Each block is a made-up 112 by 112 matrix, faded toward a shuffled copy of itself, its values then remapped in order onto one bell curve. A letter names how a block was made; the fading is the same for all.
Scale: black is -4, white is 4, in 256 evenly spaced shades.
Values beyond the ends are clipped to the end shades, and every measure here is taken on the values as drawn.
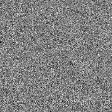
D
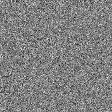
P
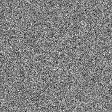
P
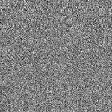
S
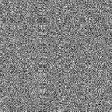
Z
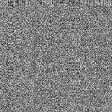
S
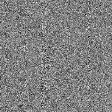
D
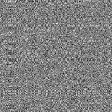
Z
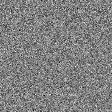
P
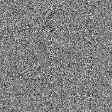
D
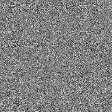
D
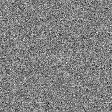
P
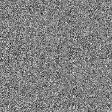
D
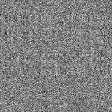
S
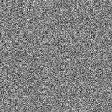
S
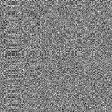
Z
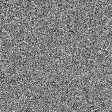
P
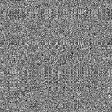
Z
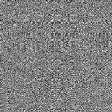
Z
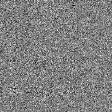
D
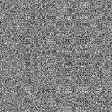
Z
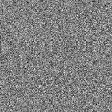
S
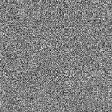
S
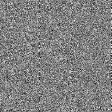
D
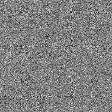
D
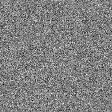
P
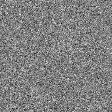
P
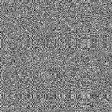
Z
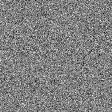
P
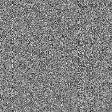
D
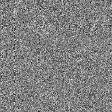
D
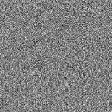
S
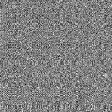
Z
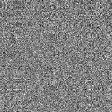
S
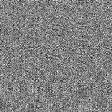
S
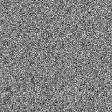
S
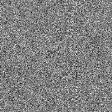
D
